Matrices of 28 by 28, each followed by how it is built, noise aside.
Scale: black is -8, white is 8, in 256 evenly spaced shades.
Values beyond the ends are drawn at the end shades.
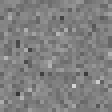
sparse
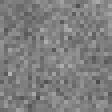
smooth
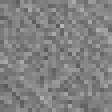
Toeplitz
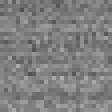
blocks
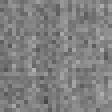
blocks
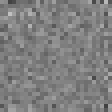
low rank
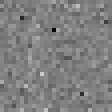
sparse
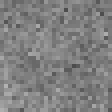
smooth
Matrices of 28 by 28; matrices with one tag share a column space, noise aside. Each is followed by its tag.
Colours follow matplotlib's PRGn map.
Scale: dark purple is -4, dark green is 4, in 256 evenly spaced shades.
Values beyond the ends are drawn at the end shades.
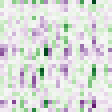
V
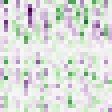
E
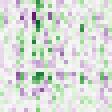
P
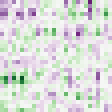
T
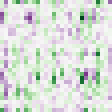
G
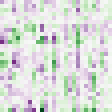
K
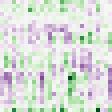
K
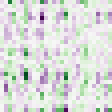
G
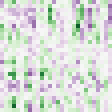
E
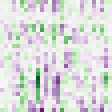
K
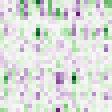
T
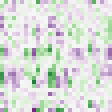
V
